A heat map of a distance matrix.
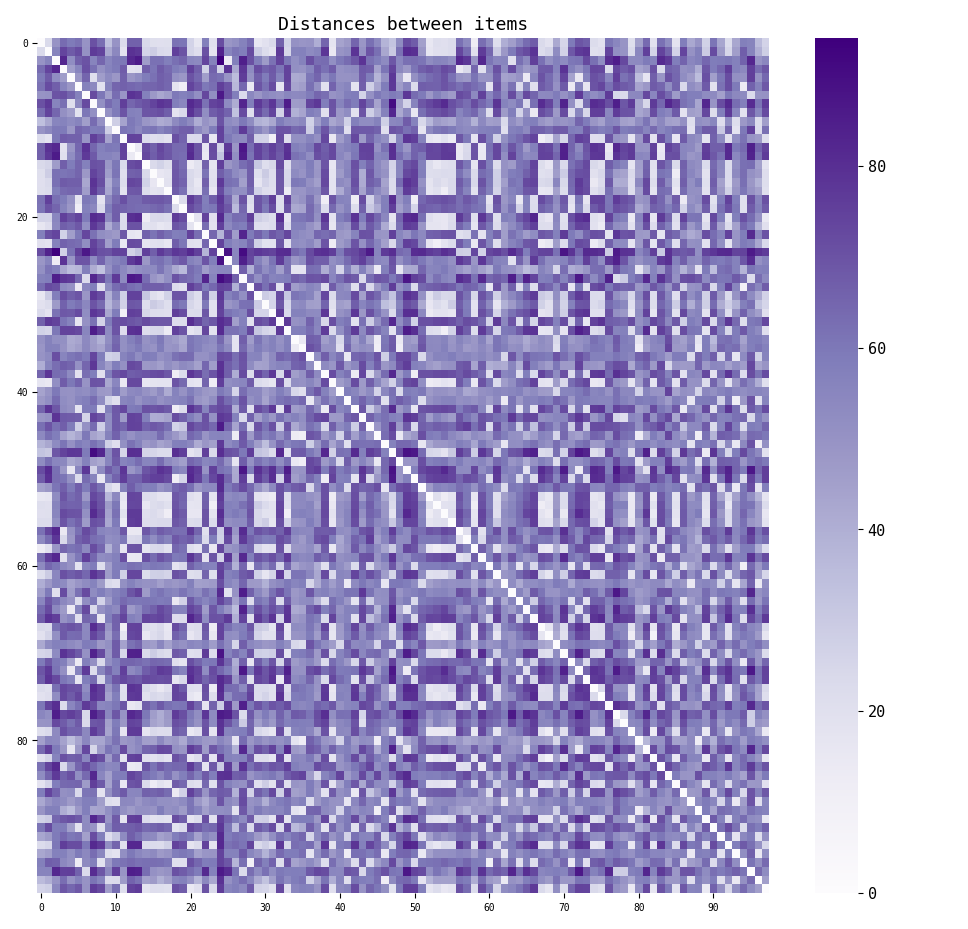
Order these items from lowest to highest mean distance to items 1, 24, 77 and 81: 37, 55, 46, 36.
55, 46, 36, 37
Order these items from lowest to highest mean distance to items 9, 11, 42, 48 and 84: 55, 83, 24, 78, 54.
55, 54, 78, 83, 24
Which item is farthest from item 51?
24
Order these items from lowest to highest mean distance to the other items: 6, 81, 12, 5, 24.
5, 6, 81, 12, 24
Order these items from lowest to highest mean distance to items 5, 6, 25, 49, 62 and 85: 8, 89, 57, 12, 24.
8, 89, 57, 12, 24
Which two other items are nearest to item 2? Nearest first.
25, 63
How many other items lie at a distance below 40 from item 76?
9
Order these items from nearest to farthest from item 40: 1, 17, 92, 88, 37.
88, 17, 1, 92, 37
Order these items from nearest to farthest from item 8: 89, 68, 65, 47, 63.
65, 63, 68, 89, 47
